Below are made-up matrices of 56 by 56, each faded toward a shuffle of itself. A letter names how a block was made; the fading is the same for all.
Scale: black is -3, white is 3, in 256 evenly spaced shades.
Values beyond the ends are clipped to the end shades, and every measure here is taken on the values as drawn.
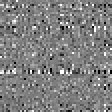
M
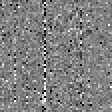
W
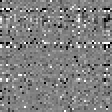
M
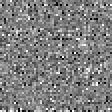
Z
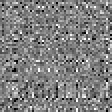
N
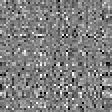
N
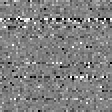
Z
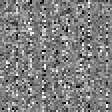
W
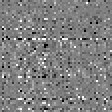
M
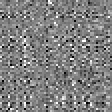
N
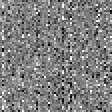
W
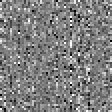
W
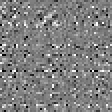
M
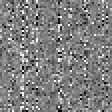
W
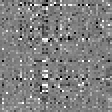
M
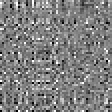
N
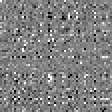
M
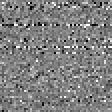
Z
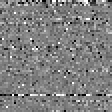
Z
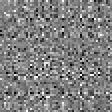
N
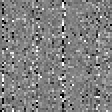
W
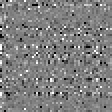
M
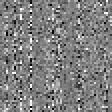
W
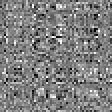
N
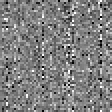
W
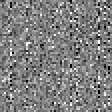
W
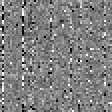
W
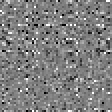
M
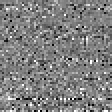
Z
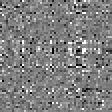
M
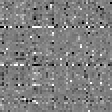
M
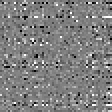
M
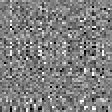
N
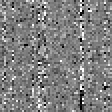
W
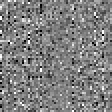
W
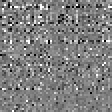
M
